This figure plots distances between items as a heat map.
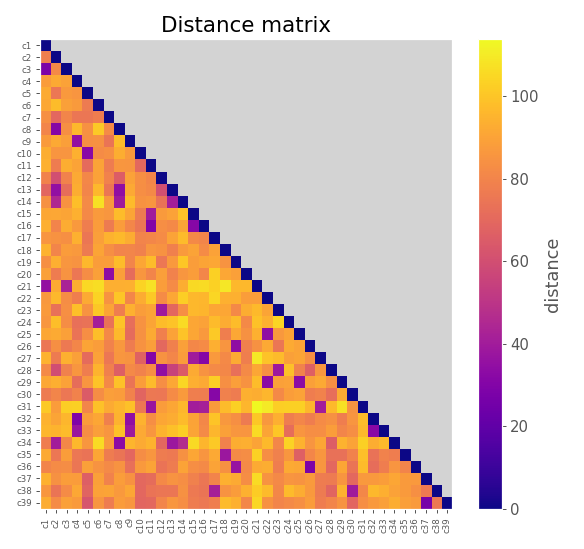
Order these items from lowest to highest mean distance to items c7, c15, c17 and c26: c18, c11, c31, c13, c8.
c11, c31, c13, c18, c8
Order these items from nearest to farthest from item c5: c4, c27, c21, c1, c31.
c27, c31, c4, c1, c21
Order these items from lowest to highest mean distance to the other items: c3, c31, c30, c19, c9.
c30, c9, c3, c19, c31
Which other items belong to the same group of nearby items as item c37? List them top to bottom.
c39
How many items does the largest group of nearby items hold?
5
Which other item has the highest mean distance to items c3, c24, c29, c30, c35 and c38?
c31
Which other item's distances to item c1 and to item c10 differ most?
c21
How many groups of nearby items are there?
13
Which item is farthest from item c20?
c17
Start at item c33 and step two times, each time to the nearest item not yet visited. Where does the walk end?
c4
